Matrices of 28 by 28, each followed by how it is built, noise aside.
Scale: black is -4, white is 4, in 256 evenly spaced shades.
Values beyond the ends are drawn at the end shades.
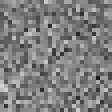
noise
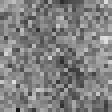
smooth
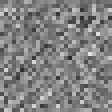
Hankel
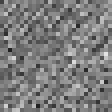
Hankel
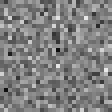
noise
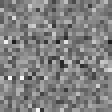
uneven rows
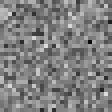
noise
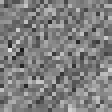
Hankel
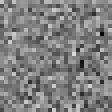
noise
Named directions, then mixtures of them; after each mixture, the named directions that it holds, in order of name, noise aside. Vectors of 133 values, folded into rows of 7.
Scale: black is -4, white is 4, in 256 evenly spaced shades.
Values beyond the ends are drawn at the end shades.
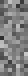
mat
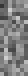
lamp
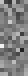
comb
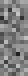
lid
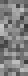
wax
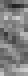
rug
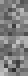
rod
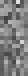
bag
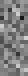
lid, wax.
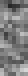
rug.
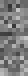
lid, rod, rug.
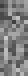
lamp.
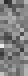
comb, rug.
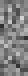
lid, wax.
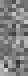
rod.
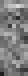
rod, rug.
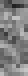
rug.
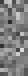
comb.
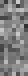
bag, lamp, wax.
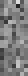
bag, lid, mat.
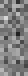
bag, lamp.
